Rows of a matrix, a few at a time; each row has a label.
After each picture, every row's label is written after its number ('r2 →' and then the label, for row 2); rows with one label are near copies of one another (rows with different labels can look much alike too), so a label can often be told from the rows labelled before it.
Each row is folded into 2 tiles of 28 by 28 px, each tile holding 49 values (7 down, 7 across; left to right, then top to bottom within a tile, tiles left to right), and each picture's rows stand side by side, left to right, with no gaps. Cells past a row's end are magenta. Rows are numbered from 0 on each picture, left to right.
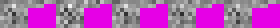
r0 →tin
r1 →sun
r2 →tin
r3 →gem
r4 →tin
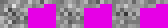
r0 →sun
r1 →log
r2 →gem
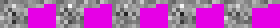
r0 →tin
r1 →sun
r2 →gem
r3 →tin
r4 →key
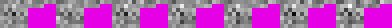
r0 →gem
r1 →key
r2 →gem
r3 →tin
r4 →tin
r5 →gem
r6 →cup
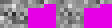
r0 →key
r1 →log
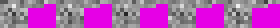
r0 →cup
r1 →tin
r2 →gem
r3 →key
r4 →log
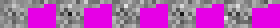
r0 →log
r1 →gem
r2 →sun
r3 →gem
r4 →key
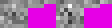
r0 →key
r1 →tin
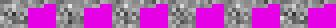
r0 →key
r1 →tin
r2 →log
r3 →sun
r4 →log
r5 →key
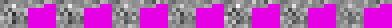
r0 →tin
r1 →tin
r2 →log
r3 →tin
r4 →sun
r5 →sun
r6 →log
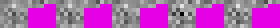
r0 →log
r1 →log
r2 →tin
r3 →gem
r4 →log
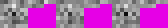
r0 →cup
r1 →tin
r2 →gem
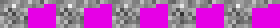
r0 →sun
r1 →sun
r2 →sun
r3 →cup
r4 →sun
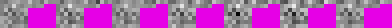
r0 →sun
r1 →log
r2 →log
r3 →cup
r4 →gem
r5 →cup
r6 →cup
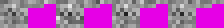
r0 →cup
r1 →key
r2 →gem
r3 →gem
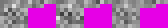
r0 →sun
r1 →key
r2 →log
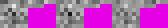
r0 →cup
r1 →gem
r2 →log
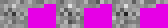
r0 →gem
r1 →log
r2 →gem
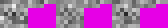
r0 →key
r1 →sun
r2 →cup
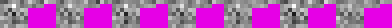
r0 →cup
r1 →log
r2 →tin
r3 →cup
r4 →tin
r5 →cup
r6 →key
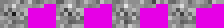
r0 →gem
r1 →cup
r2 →log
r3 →cup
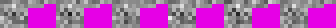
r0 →key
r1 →gem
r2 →tin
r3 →key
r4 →cup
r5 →sun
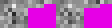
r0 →tin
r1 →log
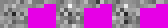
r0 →gem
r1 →log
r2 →tin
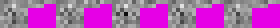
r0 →tin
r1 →sun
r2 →gem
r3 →tin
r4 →tin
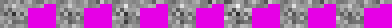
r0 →gem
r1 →log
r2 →tin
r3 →log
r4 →cup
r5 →log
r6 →key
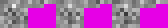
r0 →sun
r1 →log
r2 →cup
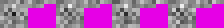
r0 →gem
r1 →sun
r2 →cup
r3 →sun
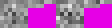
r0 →tin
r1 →key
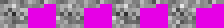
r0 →cup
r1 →key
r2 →key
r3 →sun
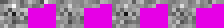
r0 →cup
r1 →tin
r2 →gem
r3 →sun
